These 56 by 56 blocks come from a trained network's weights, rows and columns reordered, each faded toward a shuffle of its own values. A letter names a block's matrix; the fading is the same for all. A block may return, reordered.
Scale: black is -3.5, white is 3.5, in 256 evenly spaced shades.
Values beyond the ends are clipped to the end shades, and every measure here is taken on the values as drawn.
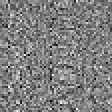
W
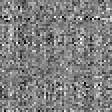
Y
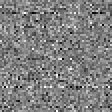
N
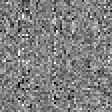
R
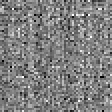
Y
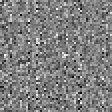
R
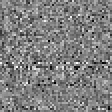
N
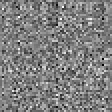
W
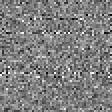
N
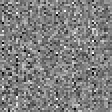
R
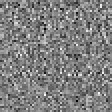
W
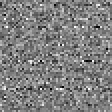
N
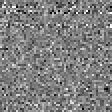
N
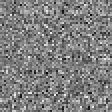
W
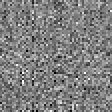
W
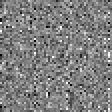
R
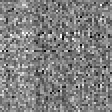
Y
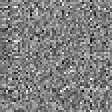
W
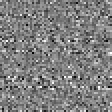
N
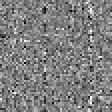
R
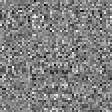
W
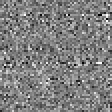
N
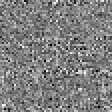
N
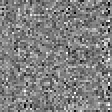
R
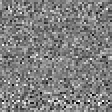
N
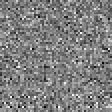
N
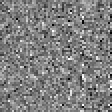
R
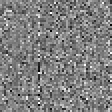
R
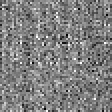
Y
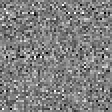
N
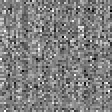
Y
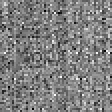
Y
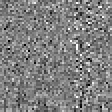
R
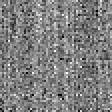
Y
